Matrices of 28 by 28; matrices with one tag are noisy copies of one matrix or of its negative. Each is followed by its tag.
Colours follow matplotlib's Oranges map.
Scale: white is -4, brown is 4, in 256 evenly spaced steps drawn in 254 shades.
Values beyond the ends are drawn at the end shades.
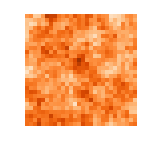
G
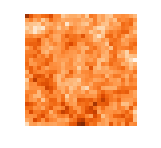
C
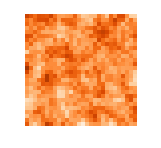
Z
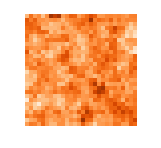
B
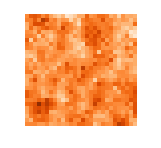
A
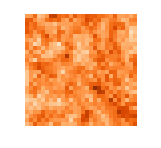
B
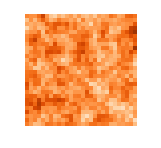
B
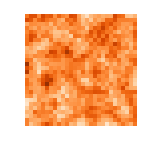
Z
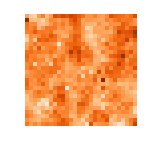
A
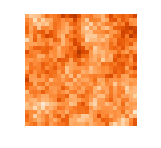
A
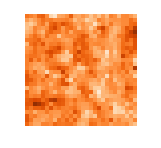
B
